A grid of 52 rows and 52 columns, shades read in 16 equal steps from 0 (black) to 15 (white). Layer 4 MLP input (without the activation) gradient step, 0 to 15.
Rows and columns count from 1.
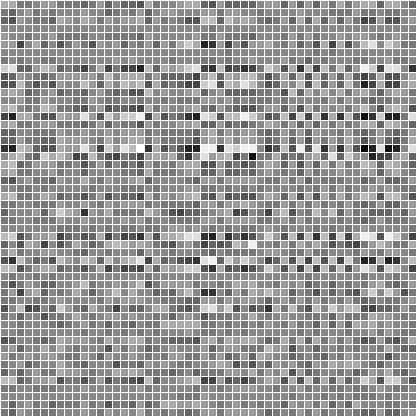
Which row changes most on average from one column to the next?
19
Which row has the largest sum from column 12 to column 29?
33
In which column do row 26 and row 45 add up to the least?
49
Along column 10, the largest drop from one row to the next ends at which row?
20
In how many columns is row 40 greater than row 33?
23
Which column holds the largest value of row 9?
46
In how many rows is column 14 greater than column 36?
12
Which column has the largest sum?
8
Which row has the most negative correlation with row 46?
31
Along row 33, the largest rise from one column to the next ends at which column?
26
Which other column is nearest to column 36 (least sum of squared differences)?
17
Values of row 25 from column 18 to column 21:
4 10 7 9
